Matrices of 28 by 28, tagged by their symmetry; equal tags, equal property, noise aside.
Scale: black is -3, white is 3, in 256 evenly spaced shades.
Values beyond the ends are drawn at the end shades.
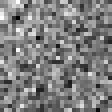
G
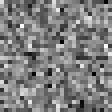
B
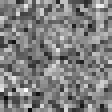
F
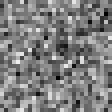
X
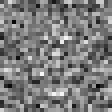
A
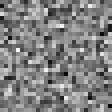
B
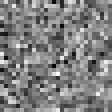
F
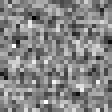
B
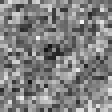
G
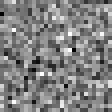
F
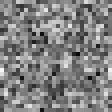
A
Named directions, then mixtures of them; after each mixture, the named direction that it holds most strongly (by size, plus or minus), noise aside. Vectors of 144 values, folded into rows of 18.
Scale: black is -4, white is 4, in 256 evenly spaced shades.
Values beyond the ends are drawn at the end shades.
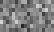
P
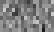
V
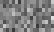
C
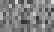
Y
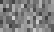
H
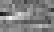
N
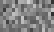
V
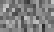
V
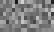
Y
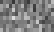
H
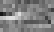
N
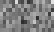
Y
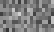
C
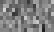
V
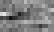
N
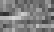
N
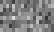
H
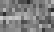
N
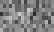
C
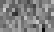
V
